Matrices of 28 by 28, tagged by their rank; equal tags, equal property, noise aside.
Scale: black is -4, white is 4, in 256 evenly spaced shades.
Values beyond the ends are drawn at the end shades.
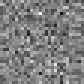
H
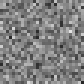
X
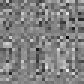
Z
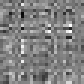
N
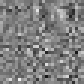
H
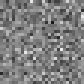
X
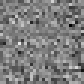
X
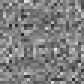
X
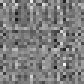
Z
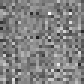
H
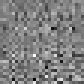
Z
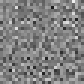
H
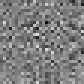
Z
